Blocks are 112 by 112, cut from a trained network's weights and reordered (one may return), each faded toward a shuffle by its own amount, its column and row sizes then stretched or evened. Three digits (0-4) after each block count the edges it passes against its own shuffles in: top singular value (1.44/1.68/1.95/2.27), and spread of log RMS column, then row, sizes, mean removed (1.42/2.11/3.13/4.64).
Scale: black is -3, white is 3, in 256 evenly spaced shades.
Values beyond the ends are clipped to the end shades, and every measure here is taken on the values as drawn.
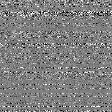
0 0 4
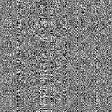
4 3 1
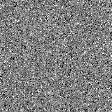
0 1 1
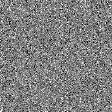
0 2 0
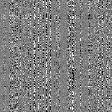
4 4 1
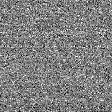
1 0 1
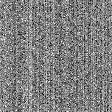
3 0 0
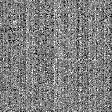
3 1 1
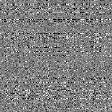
3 2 3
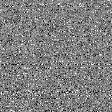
0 0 3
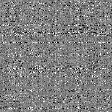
0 1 3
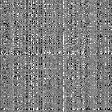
4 3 3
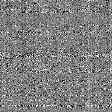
1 0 3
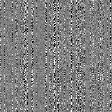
3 4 0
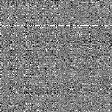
2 2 2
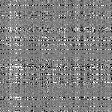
4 2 4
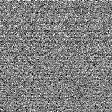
2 0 0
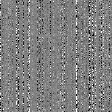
2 4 0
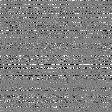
1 1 4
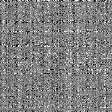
3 1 3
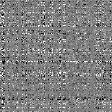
2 3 3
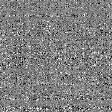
0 0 3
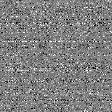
0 0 3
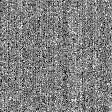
2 0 0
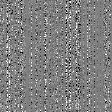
0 4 0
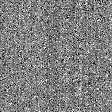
0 0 0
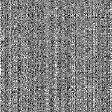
4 2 2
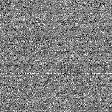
1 0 1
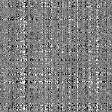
4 3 3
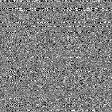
3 1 3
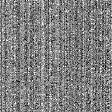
4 1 1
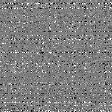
0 2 3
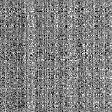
4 0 3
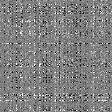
3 3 3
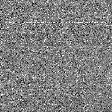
1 1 1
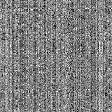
4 1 1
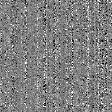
1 3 1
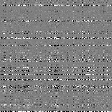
3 2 4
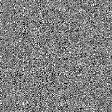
2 2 1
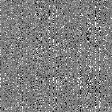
1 3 1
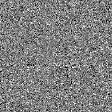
1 2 1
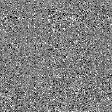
0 2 2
